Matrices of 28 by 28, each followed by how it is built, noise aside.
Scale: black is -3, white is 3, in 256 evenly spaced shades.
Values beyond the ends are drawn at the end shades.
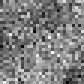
smooth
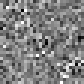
block diagonal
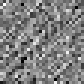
Hankel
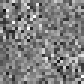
block diagonal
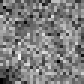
smooth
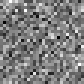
Hankel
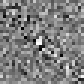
banded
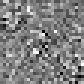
block diagonal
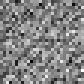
Hankel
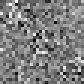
block diagonal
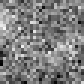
smooth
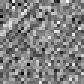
Hankel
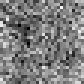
smooth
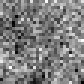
smooth
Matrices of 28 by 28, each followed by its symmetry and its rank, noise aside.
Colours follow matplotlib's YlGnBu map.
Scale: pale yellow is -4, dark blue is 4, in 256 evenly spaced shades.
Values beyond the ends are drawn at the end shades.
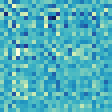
antisymmetric, rank four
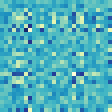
symmetric, rank two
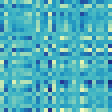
antisymmetric, rank two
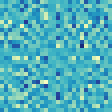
antisymmetric, rank four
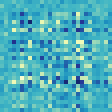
no symmetry, rank two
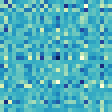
no symmetry, rank three
